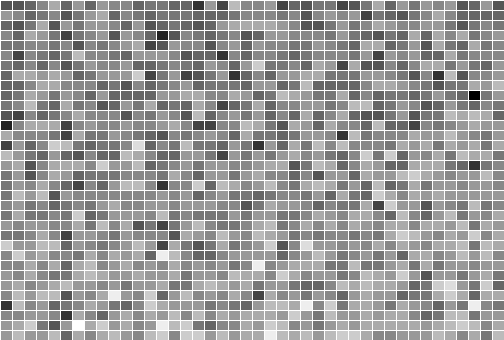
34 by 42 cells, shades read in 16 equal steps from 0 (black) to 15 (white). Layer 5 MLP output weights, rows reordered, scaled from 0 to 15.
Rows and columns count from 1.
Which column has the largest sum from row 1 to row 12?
22
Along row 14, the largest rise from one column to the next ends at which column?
30
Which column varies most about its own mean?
14
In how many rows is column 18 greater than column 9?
8
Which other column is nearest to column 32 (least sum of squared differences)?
4
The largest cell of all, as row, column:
33, 7
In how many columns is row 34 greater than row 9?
30
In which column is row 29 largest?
38
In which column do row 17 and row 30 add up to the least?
40
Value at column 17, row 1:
3
